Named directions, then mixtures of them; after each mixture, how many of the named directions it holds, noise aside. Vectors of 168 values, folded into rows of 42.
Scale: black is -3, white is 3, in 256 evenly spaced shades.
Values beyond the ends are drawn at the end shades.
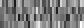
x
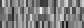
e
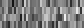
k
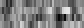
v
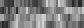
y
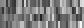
four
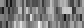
four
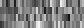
two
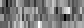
four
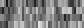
four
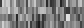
three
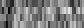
four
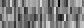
four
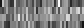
four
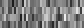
one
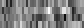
two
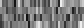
one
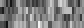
four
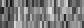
three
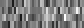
one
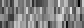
two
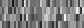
one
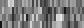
four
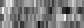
two
